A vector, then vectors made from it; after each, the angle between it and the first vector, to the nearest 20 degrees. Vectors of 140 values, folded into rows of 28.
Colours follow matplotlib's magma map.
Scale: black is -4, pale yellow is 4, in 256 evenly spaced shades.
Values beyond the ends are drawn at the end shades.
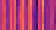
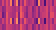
80 degrees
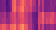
60 degrees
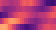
80 degrees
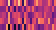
100 degrees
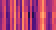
60 degrees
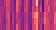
160 degrees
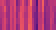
20 degrees
